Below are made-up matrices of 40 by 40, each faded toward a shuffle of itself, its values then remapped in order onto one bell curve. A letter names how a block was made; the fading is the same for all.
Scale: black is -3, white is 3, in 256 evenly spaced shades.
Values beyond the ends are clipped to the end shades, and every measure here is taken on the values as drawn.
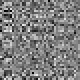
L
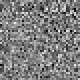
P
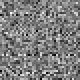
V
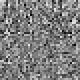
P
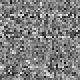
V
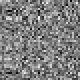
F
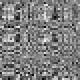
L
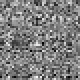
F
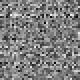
V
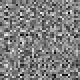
F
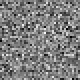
V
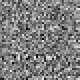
P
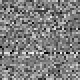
V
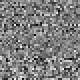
V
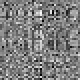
L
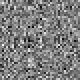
F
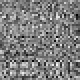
F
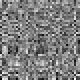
L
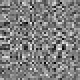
L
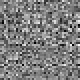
F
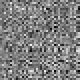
L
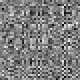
L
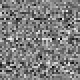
V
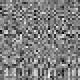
L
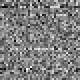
V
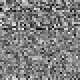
V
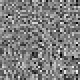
F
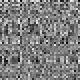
L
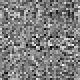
F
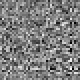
F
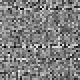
V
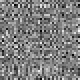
L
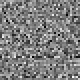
V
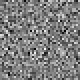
P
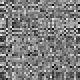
L
